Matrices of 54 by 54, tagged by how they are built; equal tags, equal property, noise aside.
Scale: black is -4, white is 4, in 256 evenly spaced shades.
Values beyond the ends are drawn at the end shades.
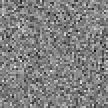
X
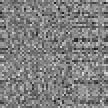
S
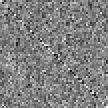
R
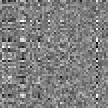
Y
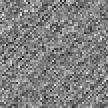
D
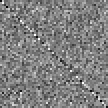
R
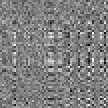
Y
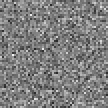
X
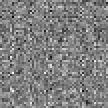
Y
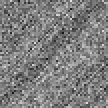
D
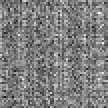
S
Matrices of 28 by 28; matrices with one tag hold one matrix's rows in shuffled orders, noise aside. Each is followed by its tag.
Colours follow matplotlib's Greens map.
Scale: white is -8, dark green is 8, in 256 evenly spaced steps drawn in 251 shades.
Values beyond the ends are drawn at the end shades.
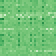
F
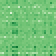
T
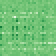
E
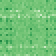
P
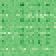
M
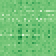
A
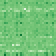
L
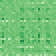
M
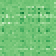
M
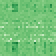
T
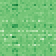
T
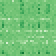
M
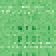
A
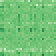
F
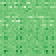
L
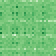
E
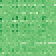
E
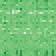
L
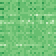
F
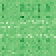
M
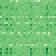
P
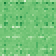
L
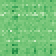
T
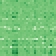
T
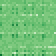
E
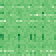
F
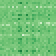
A
